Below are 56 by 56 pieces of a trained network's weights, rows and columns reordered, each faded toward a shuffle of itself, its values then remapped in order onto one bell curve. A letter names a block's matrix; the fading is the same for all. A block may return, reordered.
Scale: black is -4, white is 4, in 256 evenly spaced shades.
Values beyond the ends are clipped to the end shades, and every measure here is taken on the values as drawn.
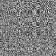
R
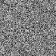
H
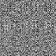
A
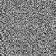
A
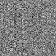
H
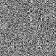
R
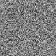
A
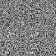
R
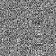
R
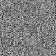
R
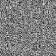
R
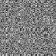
A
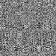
H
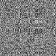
R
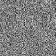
R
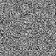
H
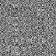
A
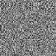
R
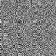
A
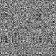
R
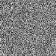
R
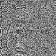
R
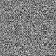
A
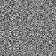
A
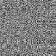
A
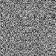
A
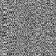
A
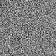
H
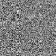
R
